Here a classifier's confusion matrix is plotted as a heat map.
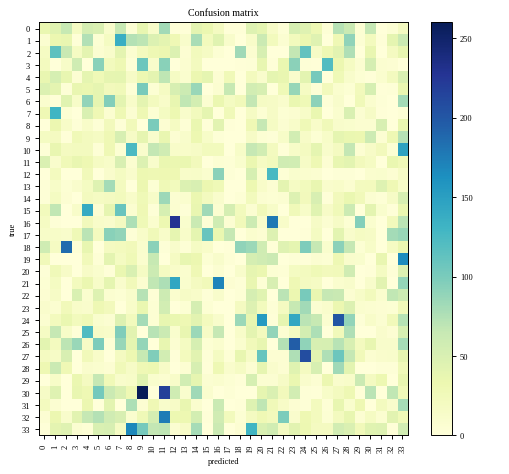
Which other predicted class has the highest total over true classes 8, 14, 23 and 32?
11
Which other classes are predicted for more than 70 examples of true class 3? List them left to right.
5, 9, 11, 23, 26
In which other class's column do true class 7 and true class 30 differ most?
9
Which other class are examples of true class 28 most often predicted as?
27
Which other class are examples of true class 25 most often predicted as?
4
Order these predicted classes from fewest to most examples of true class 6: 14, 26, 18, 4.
26, 18, 14, 4
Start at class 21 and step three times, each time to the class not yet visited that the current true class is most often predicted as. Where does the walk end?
19
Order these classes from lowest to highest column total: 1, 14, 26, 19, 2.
26, 2, 1, 19, 14
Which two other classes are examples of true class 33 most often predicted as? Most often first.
8, 19
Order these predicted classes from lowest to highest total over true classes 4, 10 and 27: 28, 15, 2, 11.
15, 2, 28, 11
